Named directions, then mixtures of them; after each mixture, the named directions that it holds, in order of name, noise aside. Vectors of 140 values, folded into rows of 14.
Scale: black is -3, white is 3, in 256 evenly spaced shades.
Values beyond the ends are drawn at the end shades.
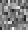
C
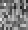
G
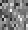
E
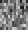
C, G.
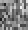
G.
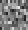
C.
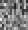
G.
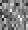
E.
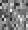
E.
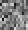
E, G.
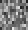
C, G.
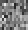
E, G.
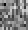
G.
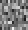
C.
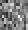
C, E.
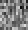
C, G.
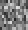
C, E.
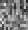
G.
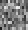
C, E.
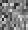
E, G.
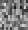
G.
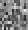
C, G.
